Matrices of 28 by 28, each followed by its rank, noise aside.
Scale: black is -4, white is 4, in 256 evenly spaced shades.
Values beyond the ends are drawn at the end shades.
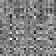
three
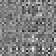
three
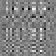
two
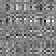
two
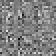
five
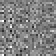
four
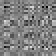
two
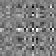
two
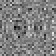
four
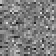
six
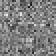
six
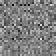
five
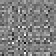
four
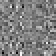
four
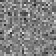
six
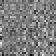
four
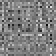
three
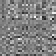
four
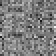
five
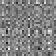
three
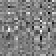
three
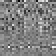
three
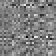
three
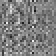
four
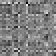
two
